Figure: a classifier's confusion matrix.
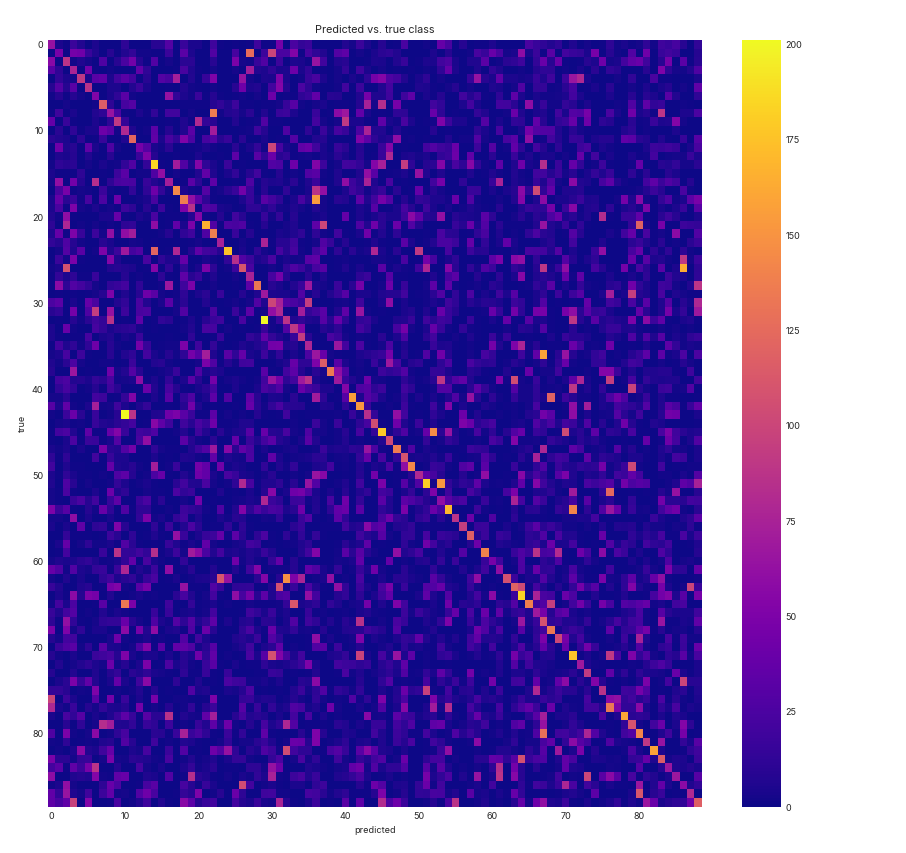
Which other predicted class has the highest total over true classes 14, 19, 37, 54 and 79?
71
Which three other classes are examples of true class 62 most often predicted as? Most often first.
32, 23, 34
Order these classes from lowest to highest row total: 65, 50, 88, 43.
50, 43, 65, 88
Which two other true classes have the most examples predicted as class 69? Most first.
59, 82
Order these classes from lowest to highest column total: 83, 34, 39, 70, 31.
39, 34, 70, 31, 83
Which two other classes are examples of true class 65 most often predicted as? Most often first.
10, 33
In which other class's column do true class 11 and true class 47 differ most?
67
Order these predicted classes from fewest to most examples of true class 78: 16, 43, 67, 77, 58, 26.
77, 26, 58, 43, 67, 16
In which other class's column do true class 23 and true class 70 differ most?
29
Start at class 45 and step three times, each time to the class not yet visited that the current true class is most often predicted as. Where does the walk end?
0
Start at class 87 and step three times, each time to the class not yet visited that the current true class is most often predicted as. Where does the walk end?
42
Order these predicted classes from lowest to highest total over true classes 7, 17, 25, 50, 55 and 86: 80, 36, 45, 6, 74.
6, 74, 80, 45, 36
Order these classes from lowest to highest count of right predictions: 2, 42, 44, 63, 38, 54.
2, 44, 63, 38, 42, 54
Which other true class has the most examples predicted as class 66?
17
